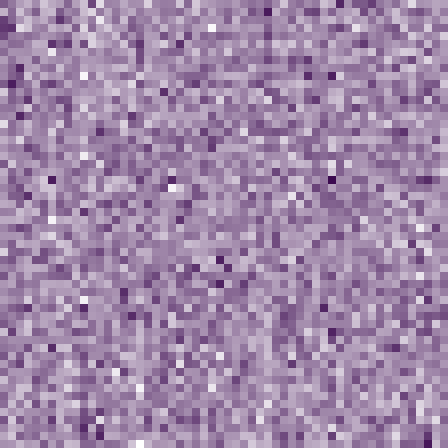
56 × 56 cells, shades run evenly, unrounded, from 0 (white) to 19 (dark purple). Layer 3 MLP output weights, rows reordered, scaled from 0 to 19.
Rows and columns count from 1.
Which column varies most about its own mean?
11
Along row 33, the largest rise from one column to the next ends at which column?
28
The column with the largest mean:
2
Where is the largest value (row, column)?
23, 42
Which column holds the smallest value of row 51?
34
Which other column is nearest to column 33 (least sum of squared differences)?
30
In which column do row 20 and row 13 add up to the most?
40
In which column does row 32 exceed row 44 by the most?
6
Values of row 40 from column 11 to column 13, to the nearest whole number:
12 8 8
